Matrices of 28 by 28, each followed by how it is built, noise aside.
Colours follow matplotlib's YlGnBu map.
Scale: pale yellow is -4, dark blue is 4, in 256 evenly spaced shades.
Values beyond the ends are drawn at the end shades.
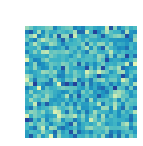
noise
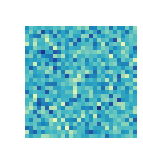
noise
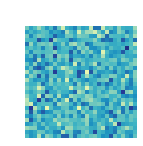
noise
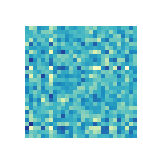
low rank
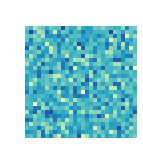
noise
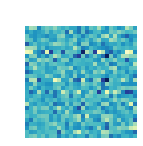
low rank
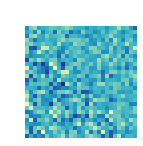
lower triangular
